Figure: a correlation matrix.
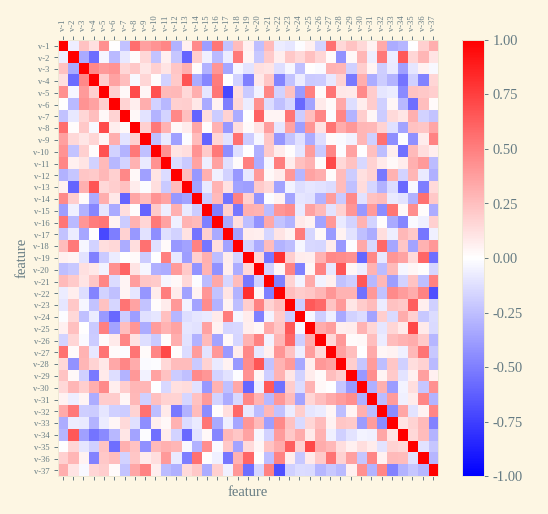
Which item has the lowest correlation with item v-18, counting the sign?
v-15
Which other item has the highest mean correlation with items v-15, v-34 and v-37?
v-2
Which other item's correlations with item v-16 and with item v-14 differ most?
v-4
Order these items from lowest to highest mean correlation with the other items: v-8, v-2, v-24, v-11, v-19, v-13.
v-24, v-13, v-2, v-19, v-11, v-8
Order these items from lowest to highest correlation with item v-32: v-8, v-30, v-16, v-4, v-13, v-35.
v-13, v-4, v-35, v-16, v-8, v-30
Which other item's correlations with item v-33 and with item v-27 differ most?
v-1
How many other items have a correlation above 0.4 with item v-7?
5
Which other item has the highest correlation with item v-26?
v-23
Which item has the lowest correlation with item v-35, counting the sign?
v-6
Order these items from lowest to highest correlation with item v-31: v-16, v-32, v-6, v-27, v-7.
v-32, v-16, v-7, v-6, v-27
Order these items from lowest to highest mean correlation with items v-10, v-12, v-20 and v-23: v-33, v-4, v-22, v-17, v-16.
v-17, v-16, v-4, v-22, v-33
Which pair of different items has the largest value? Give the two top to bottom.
v-19, v-22
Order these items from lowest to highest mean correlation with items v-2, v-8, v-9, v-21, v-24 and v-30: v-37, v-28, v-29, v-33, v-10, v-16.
v-33, v-28, v-29, v-10, v-16, v-37
